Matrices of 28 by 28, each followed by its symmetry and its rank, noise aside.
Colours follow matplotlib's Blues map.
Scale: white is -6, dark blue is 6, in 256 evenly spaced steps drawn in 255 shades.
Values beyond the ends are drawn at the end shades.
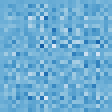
no symmetry, rank three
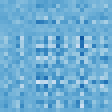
antisymmetric, rank two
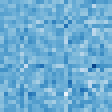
antisymmetric, rank four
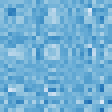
symmetric, rank three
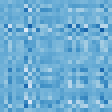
antisymmetric, rank two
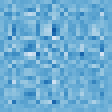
antisymmetric, rank two
